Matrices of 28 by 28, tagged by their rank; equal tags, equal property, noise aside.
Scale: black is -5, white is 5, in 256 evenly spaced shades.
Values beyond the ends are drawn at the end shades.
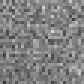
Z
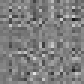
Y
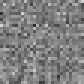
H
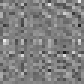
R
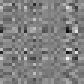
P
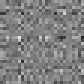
R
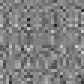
Y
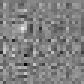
Y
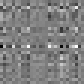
P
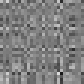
P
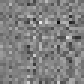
Y
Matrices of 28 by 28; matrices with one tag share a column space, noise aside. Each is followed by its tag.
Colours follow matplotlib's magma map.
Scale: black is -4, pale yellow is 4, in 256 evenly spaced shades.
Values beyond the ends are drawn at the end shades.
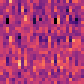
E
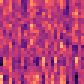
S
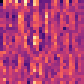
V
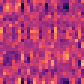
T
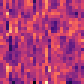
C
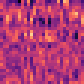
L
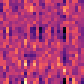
T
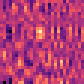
T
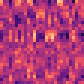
L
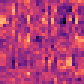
E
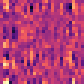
T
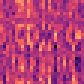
S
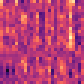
V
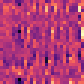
T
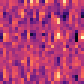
L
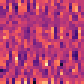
T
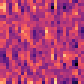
T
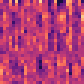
V
